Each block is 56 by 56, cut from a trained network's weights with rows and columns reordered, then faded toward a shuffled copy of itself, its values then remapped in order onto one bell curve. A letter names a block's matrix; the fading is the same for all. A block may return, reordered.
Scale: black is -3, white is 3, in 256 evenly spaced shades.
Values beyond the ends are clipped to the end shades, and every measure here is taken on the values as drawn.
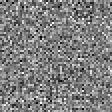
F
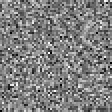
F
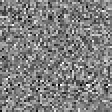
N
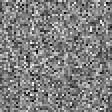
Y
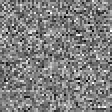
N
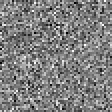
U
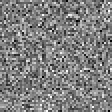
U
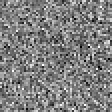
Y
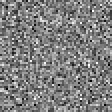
U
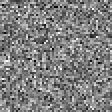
N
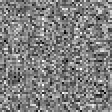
F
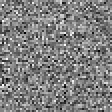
U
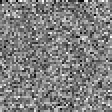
N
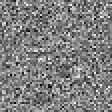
U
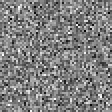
N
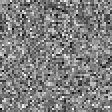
F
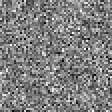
Y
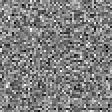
F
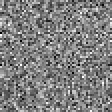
F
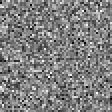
Y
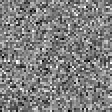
N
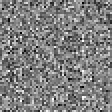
F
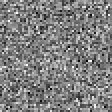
N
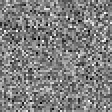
U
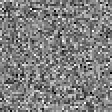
Y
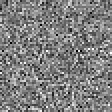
N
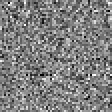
N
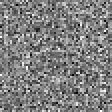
U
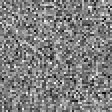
N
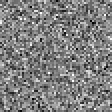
Y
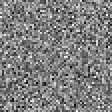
Y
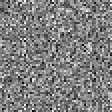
F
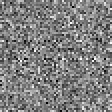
N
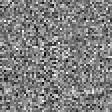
F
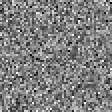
Y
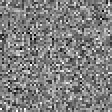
U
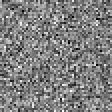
U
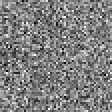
F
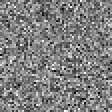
Y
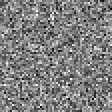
Y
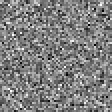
Y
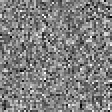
F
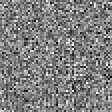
F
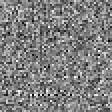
N
